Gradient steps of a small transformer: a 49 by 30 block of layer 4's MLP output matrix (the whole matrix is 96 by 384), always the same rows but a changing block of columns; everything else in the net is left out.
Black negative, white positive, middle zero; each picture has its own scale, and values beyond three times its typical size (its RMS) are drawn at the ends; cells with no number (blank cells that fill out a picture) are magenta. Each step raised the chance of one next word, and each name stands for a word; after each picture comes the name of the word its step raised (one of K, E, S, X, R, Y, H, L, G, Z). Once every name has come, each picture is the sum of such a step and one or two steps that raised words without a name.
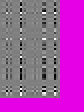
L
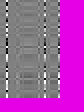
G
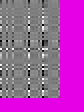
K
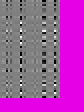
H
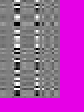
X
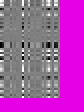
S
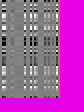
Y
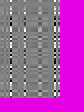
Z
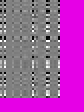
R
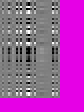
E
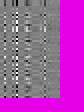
K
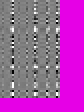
Z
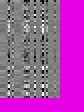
H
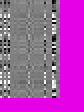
G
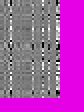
S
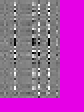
Y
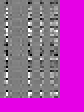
G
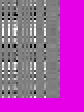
S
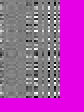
K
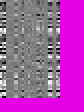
G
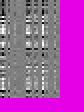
X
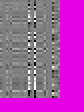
X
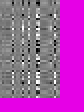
G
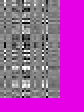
S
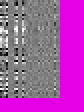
X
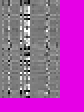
S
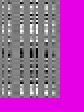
E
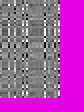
S
